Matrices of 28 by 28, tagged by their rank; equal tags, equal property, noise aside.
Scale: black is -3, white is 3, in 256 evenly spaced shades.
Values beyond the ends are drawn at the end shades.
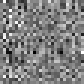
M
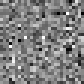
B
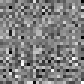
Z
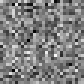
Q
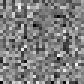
Q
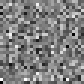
B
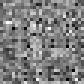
M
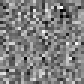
B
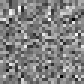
Z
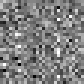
Z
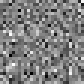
B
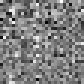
B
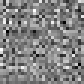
Z
